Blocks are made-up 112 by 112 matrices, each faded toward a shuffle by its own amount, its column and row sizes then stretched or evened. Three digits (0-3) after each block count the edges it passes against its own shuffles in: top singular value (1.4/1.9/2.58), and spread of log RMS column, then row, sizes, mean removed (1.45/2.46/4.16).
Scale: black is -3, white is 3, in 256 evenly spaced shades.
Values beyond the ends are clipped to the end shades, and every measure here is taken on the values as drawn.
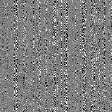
2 3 0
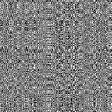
3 2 0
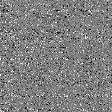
0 1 2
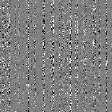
2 3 1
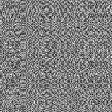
3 0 0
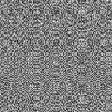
3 1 0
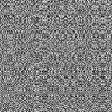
3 0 2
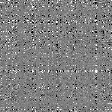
2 2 2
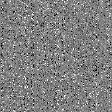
0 2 0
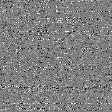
0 1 2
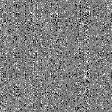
2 2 1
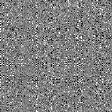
2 2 1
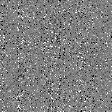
0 2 1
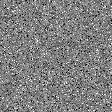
1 0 0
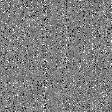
0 2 1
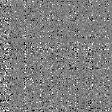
0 2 2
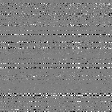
3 1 3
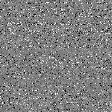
0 0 2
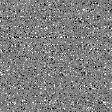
1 1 2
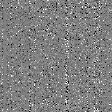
1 2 1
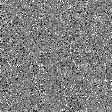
1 1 0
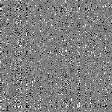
2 2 1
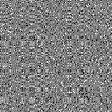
3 1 0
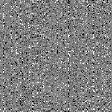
2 2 1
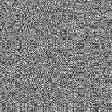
3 0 1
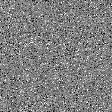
1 0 1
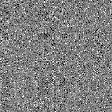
2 1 0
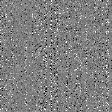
0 2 0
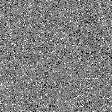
0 1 1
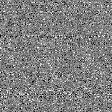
2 0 2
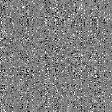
2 2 1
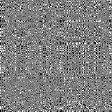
3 2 2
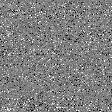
0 0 2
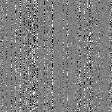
1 3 0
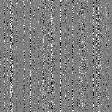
2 3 0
